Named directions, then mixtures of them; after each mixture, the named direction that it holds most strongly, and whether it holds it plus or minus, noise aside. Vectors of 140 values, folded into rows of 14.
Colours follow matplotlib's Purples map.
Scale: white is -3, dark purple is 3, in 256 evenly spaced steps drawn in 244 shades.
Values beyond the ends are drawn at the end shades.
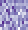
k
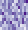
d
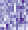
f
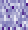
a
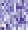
f, plus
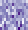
k, minus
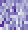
k, plus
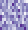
d, minus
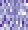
k, plus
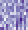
f, plus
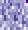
a, minus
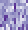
f, minus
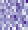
a, minus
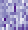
f, minus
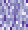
a, minus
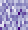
k, minus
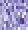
f, plus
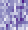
f, plus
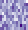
d, minus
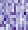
f, minus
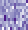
a, minus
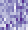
f, plus
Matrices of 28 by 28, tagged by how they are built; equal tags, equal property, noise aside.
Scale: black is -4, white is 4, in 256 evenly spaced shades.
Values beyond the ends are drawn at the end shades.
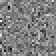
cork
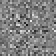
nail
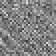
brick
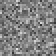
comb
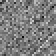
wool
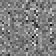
cork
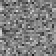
comb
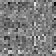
nail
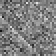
brick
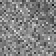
brick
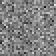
comb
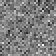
wool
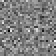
nail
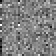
cork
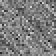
brick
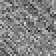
brick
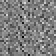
comb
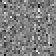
cork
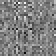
nail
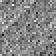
wool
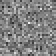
comb
